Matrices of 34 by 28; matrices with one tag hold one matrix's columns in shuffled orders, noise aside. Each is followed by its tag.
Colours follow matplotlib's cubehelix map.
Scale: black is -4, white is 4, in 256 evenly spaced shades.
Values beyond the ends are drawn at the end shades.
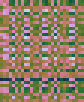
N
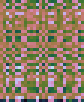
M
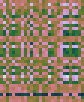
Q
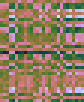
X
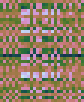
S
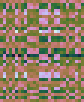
S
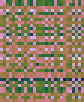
N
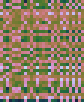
M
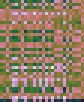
M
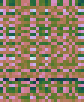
N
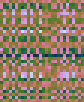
S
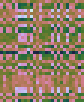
X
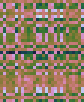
X
